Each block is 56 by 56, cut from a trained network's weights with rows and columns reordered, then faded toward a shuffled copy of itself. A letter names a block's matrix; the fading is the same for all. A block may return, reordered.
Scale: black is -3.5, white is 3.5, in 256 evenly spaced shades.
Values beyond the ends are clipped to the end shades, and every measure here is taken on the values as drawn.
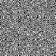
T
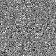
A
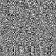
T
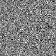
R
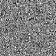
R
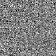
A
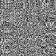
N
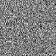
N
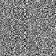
T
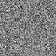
N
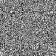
N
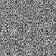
N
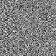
N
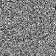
R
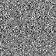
A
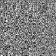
T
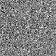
R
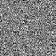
T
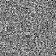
N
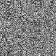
N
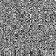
T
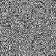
N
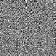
N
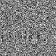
N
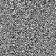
N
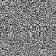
T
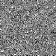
A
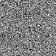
A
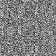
N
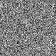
R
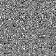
A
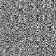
T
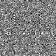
A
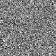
R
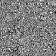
A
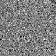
A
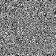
R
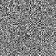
T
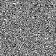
A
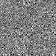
A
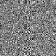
T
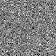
A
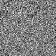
R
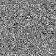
R
